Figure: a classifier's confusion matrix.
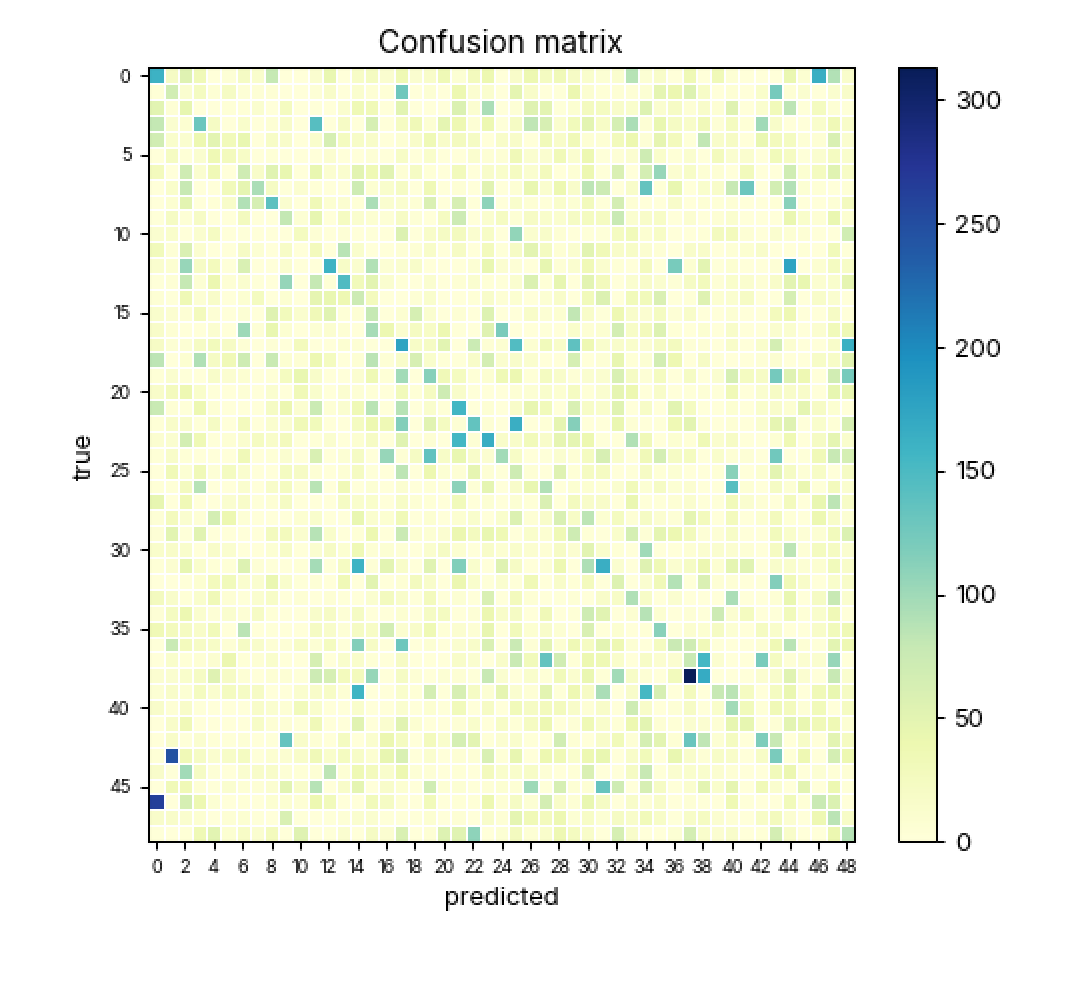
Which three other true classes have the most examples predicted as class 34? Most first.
39, 7, 30
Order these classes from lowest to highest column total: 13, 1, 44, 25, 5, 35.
5, 13, 1, 35, 25, 44
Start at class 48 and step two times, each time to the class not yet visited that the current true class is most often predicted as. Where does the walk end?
25
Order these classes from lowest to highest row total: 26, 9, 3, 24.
9, 26, 24, 3
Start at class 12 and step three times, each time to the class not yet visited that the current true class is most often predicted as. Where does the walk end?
23
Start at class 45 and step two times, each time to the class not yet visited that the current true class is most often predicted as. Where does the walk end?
14
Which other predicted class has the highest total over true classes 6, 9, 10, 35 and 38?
37
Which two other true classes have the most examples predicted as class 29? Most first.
17, 22
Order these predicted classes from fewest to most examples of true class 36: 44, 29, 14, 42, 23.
42, 29, 23, 44, 14
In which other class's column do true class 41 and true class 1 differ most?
43
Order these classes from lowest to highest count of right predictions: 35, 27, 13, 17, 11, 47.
11, 27, 47, 35, 13, 17
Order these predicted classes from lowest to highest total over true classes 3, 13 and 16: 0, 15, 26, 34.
34, 0, 26, 15
